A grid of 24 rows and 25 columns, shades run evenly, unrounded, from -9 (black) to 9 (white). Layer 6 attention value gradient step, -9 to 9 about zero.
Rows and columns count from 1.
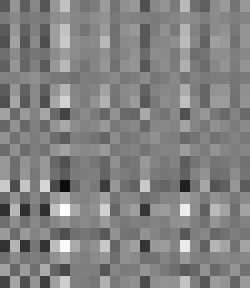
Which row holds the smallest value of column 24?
24
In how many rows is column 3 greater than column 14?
8
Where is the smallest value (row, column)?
16, 7
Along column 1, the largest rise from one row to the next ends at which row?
10
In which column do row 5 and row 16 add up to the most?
5
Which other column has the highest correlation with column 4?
18
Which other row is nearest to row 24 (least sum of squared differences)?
4
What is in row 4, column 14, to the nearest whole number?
1
